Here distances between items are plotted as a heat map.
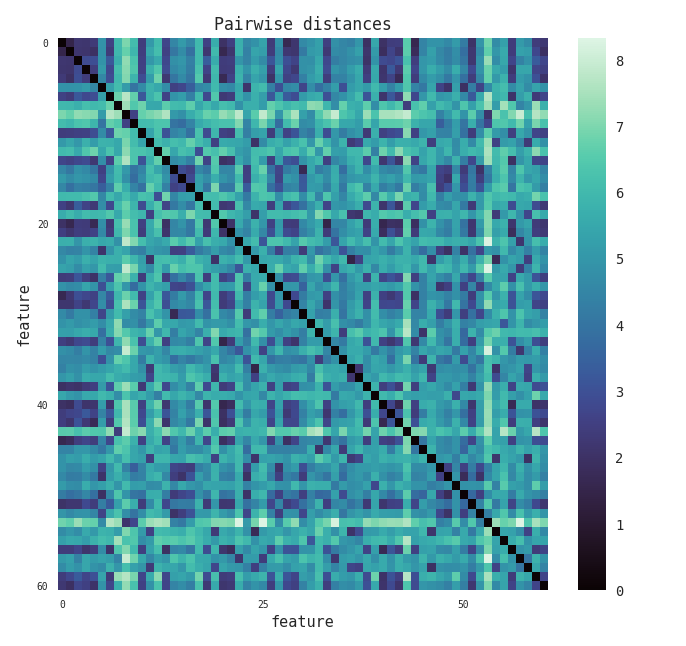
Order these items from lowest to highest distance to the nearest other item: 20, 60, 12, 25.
20, 60, 25, 12
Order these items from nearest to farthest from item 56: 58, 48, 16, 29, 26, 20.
20, 26, 29, 16, 48, 58
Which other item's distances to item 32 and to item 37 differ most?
19
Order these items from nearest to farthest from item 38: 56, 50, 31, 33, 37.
56, 33, 50, 31, 37
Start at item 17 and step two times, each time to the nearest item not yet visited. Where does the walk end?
39
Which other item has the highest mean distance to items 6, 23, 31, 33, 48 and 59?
43
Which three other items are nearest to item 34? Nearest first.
57, 25, 22
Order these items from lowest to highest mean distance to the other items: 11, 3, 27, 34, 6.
3, 6, 27, 34, 11
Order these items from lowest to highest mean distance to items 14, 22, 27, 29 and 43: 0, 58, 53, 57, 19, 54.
0, 57, 58, 54, 19, 53
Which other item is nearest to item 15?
48
